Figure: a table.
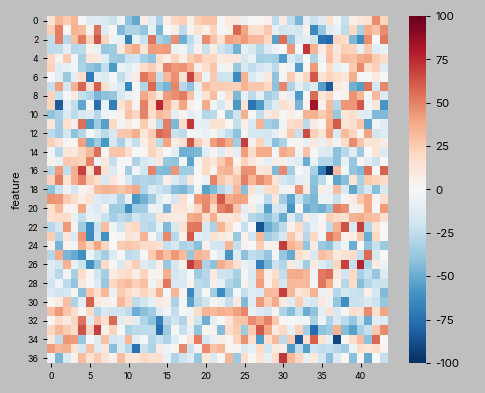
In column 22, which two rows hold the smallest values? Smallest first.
29, 33
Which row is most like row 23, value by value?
11
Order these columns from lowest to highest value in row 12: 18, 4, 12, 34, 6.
4, 6, 18, 12, 34
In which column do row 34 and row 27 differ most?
32
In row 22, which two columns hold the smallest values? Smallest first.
27, 5
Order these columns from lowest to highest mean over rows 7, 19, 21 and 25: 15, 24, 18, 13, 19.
18, 15, 13, 24, 19
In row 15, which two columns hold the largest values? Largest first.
5, 23
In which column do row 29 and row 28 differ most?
30
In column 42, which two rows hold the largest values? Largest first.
34, 0
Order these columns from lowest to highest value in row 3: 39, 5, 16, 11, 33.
16, 5, 39, 11, 33
